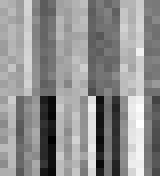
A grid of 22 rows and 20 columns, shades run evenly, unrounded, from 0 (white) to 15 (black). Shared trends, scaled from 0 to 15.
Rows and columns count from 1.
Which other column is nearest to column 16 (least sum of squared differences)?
11
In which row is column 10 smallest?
18
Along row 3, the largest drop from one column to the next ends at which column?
16
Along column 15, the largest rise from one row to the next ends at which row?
13
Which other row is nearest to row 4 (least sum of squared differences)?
6
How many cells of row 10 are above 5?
13
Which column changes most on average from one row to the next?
1
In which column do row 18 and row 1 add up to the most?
7
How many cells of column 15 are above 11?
10
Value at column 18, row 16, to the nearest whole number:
0
